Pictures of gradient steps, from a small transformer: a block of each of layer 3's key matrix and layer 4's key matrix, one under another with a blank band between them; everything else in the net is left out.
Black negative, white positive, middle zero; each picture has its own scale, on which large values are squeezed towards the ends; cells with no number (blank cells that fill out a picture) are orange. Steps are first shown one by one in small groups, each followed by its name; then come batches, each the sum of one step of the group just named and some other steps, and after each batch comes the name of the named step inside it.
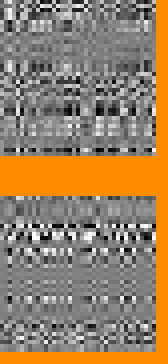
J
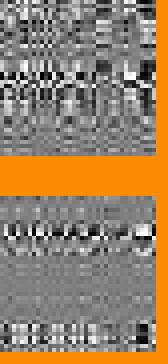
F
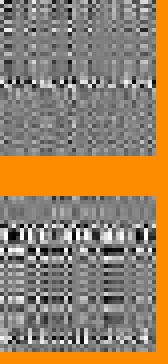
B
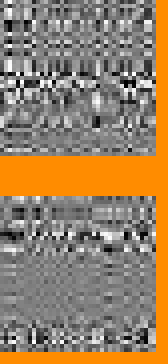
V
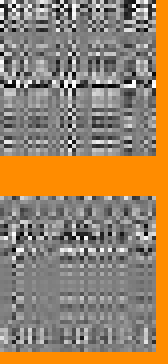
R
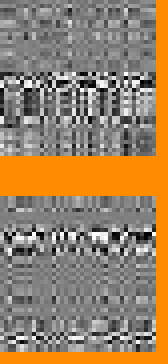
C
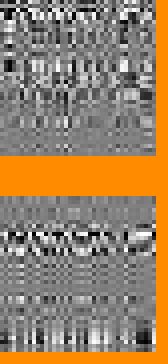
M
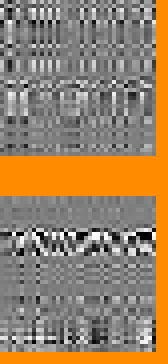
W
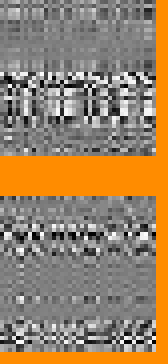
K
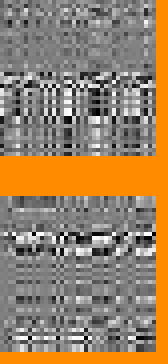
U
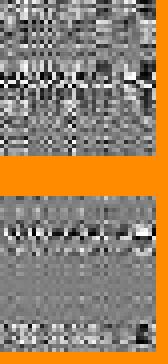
F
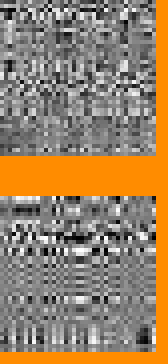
M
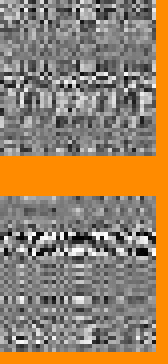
R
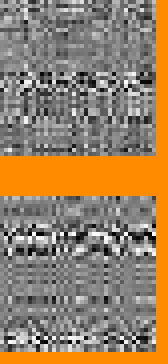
C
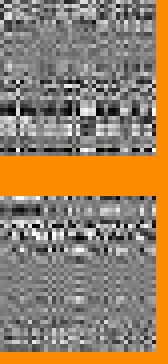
J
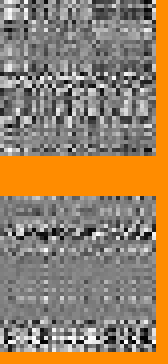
C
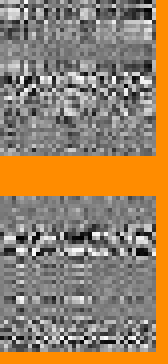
K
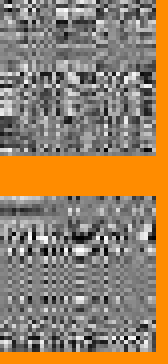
F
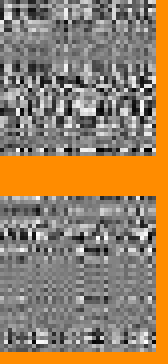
J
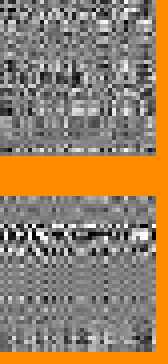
M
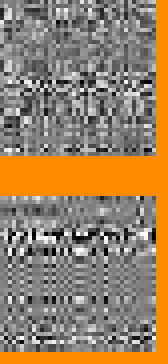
C
